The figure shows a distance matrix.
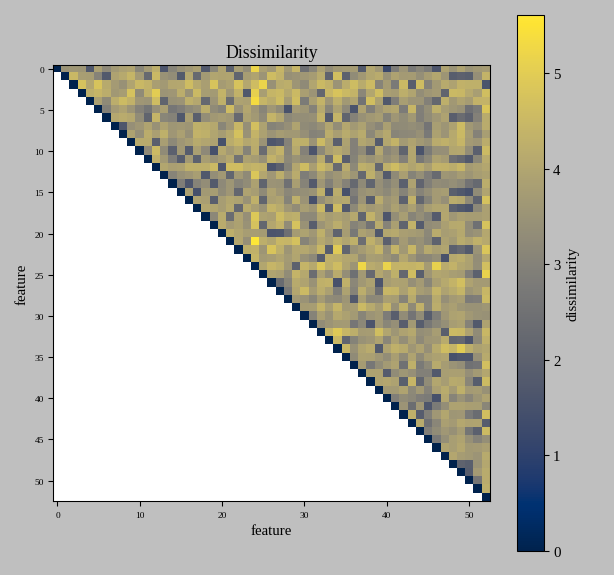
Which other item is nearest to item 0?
40
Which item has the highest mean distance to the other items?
24
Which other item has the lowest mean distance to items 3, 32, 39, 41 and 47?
23
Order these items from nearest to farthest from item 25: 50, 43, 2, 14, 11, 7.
14, 50, 11, 7, 43, 2
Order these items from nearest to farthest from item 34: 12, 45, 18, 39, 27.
39, 12, 27, 45, 18
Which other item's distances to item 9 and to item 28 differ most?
5
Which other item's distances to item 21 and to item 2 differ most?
52
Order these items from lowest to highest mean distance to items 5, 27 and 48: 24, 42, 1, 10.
1, 42, 10, 24
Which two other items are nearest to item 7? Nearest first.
8, 45
